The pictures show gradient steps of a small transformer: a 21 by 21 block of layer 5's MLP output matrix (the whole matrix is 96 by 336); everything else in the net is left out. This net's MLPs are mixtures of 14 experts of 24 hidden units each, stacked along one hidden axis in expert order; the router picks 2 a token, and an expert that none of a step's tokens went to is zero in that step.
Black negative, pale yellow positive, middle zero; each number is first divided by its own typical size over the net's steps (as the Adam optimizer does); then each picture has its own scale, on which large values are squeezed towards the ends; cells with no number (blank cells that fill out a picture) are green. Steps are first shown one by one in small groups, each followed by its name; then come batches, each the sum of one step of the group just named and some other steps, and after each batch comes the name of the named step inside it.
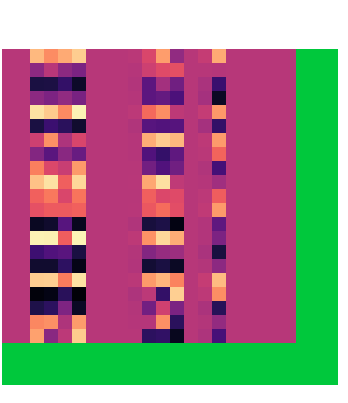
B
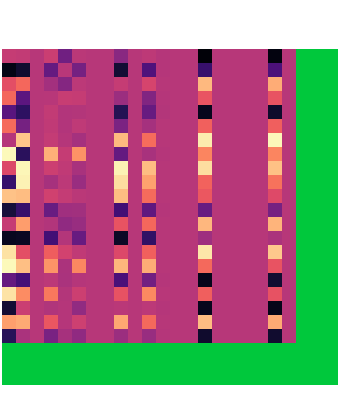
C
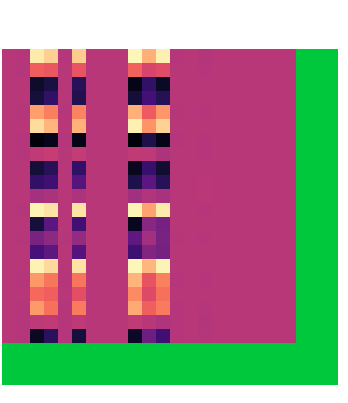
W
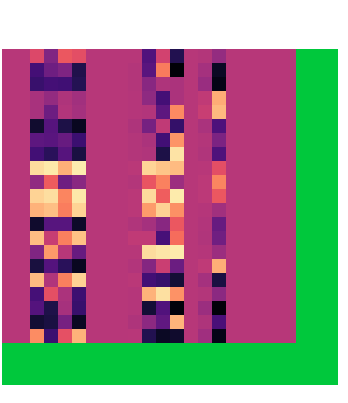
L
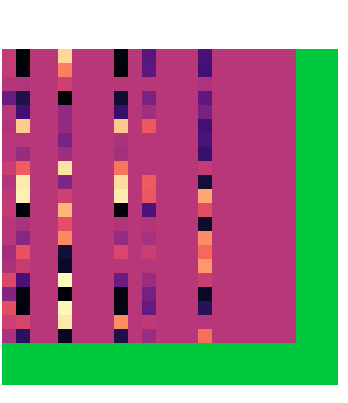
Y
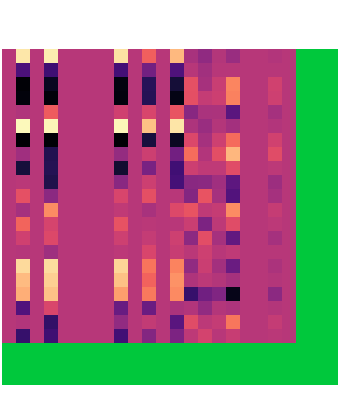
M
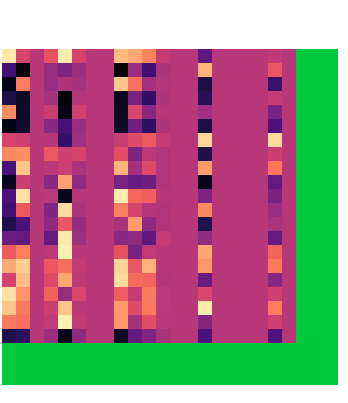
C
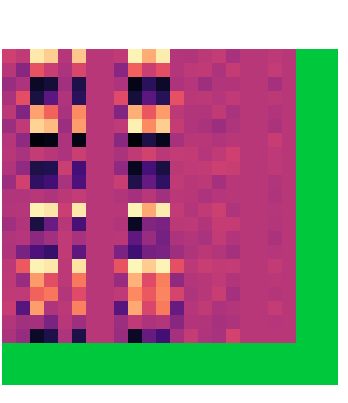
W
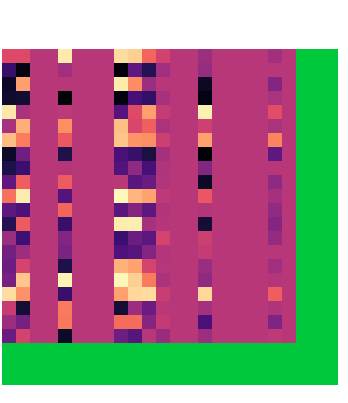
Y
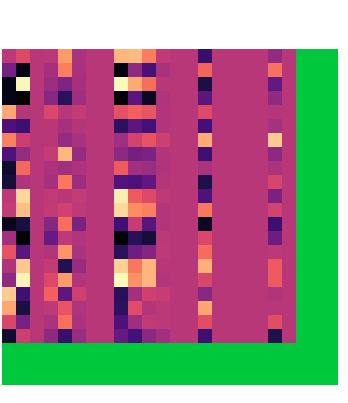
Y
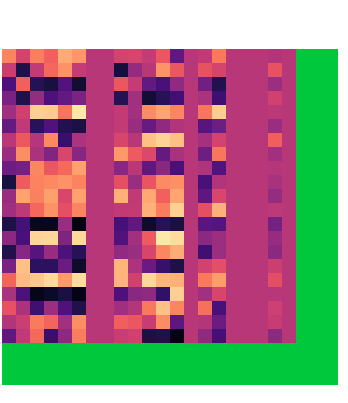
B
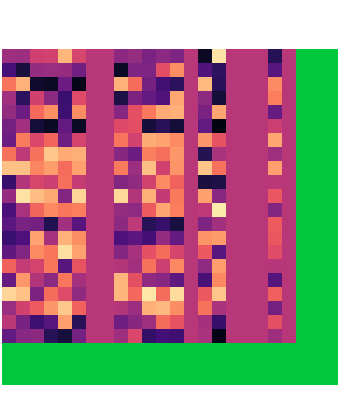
C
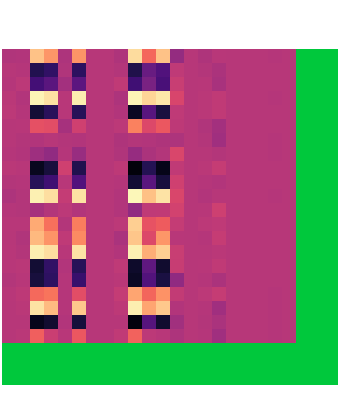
L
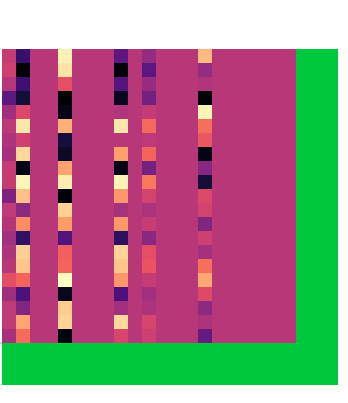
Y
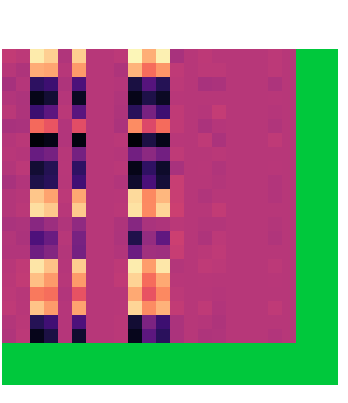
W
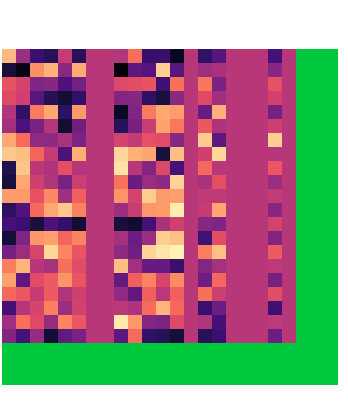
C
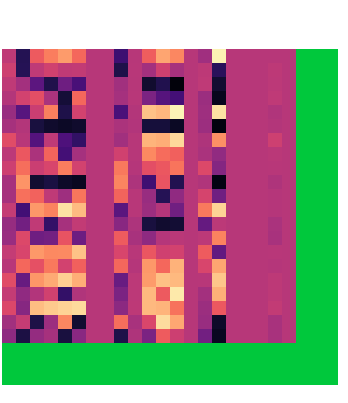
Y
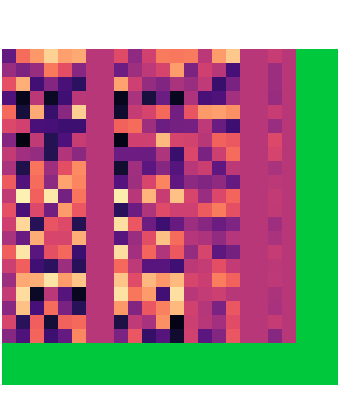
B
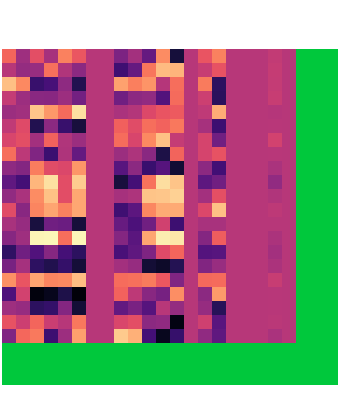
B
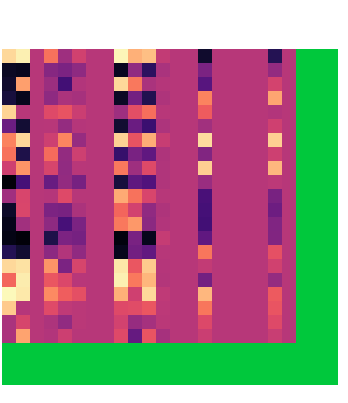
C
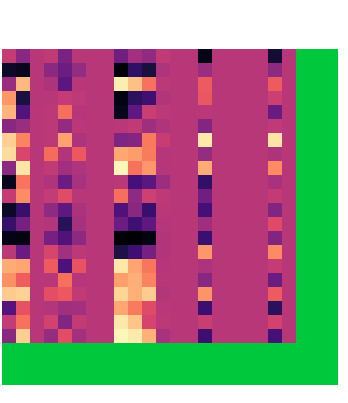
C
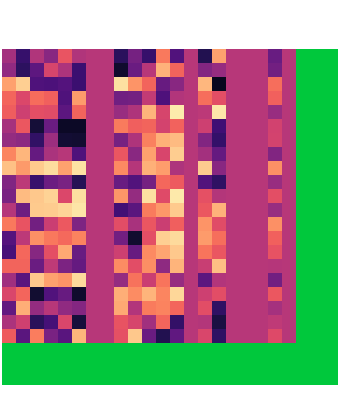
L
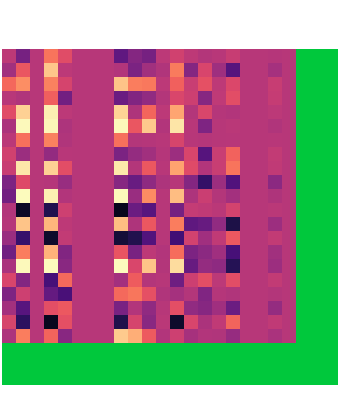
Y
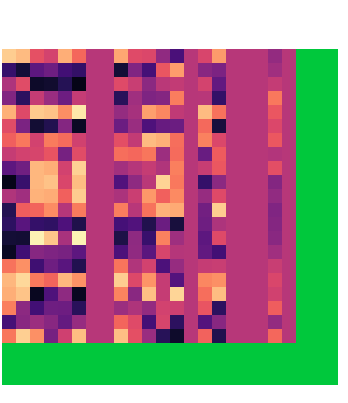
B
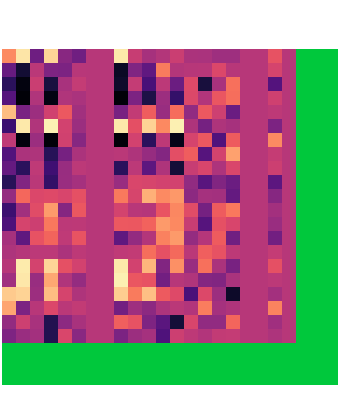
M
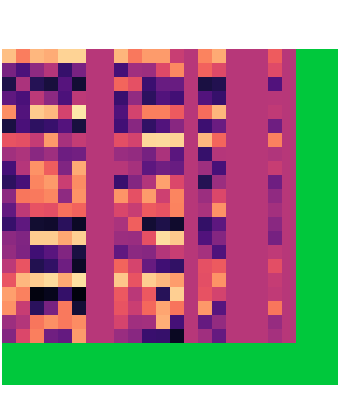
B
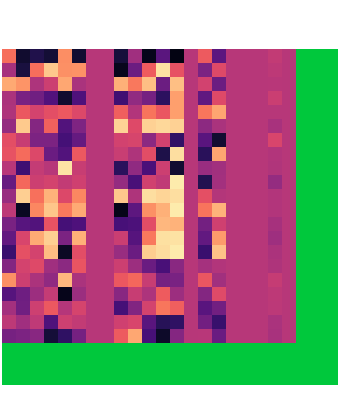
Y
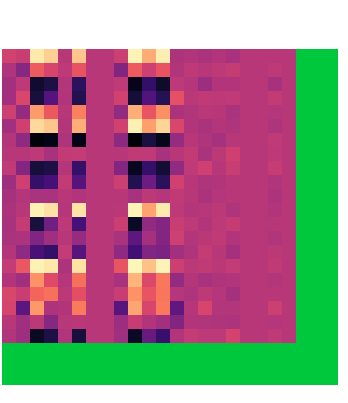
W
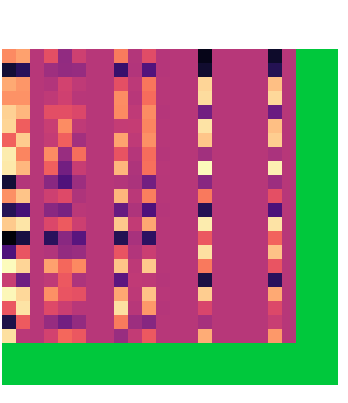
C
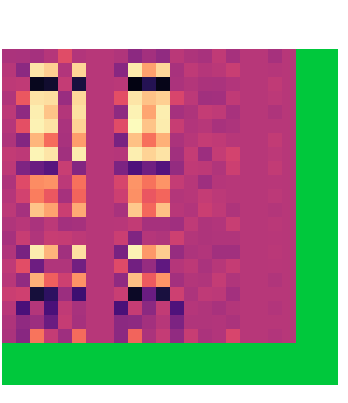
B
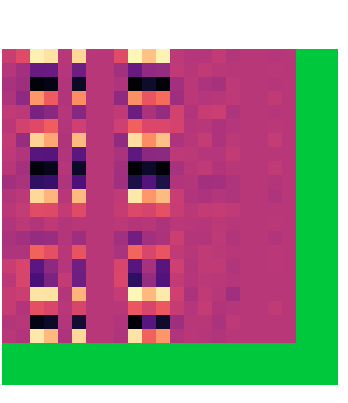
M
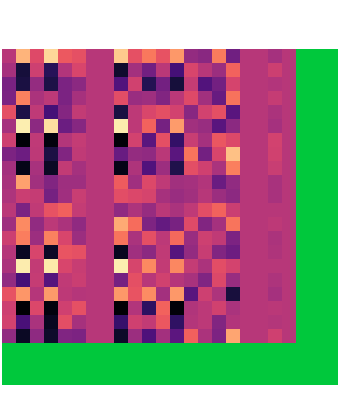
M
